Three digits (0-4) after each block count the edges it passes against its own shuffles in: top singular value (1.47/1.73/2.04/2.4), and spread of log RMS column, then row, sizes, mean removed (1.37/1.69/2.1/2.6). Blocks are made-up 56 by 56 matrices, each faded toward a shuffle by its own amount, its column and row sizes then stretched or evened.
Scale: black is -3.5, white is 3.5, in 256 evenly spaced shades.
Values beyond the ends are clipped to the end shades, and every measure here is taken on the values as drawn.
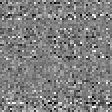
2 2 4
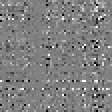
1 4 4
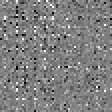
2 3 3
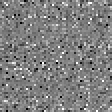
0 0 3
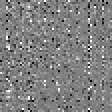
2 4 1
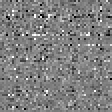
0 1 4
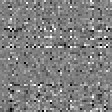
3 3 4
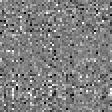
2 2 2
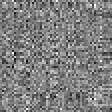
3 3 2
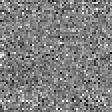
0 1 2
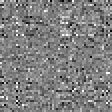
3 2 3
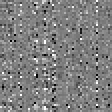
2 4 1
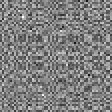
4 1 2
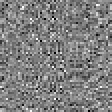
3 3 1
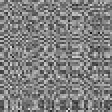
4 2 1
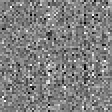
2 2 1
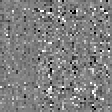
0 4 2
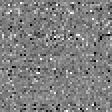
1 1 3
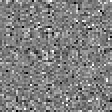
2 1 1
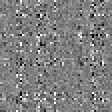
2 4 3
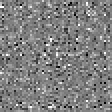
2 3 2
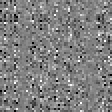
1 4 0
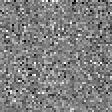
0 0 2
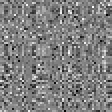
4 2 1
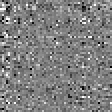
2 3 3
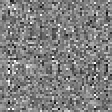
2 3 0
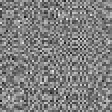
4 1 2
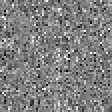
1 3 0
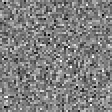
1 0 0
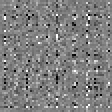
2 4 3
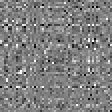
4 2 3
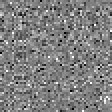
3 0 1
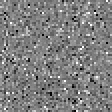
1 1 0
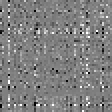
3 4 3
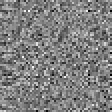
3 1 2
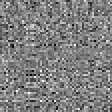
3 0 3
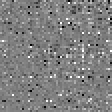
0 2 3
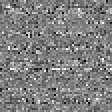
1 0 4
